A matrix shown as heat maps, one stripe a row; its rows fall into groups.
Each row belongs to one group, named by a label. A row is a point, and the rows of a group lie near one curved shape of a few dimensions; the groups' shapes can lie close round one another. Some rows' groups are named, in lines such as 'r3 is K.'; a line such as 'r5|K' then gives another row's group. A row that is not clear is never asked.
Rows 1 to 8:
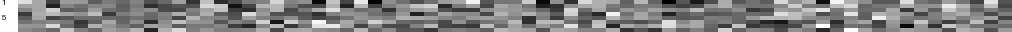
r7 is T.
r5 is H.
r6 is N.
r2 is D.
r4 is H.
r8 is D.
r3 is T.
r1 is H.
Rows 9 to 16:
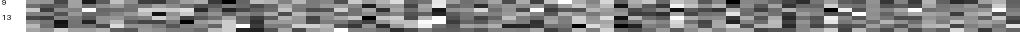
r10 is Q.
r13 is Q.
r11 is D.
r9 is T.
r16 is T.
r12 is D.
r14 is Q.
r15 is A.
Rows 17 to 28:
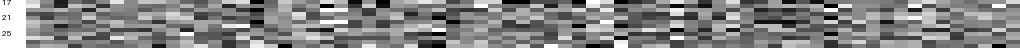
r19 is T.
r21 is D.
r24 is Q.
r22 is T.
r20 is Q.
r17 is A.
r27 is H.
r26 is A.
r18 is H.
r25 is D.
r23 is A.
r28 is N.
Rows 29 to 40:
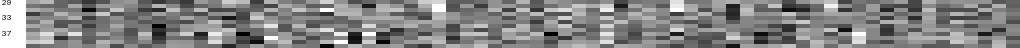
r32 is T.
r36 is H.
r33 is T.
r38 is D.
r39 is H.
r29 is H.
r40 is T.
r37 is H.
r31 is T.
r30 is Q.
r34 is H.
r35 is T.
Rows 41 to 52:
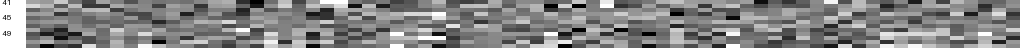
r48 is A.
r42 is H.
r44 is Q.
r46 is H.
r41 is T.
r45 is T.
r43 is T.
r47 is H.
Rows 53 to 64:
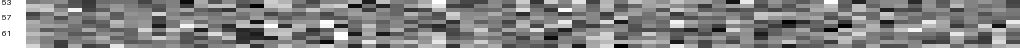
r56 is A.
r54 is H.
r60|D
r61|H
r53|T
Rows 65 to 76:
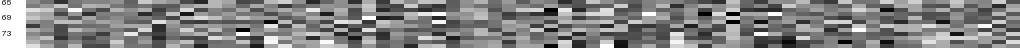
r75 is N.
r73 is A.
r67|H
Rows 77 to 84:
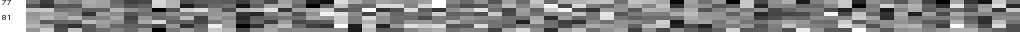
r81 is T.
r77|Q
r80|T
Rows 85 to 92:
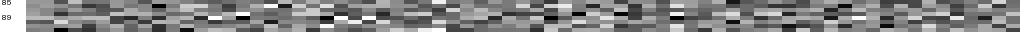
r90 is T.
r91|N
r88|A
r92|Q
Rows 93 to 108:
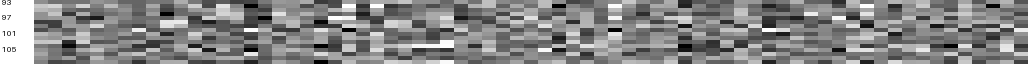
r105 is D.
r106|A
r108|Q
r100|A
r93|Q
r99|Q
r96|D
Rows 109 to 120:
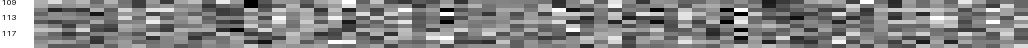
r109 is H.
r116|T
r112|T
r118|Q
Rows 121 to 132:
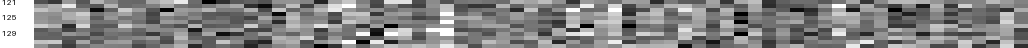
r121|Q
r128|Q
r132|Q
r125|T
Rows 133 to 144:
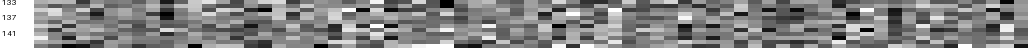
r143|T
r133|N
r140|Q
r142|H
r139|H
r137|N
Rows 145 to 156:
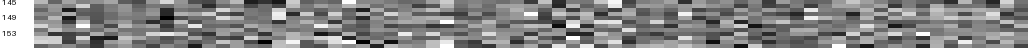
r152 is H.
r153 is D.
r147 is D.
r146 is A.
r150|Q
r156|T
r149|D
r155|H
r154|A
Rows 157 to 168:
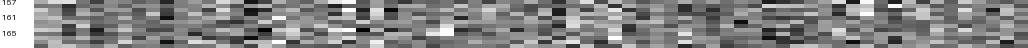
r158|H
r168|H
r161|T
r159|H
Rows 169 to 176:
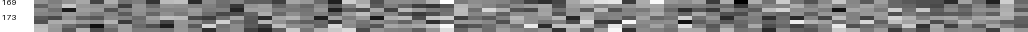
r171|H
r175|T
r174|H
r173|Q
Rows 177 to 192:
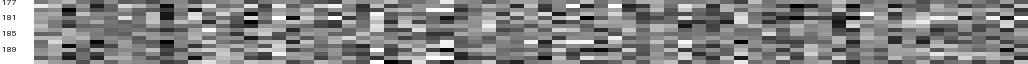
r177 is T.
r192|N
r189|N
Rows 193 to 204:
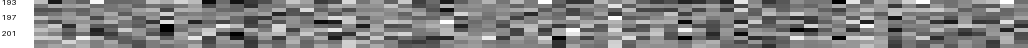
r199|D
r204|T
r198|Q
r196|A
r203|T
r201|T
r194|T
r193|D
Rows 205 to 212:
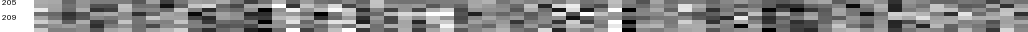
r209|D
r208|Q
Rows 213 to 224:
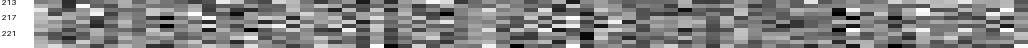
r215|D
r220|D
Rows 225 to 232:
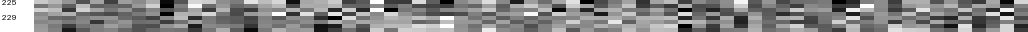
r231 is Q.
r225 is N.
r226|D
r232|Q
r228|N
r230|T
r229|Q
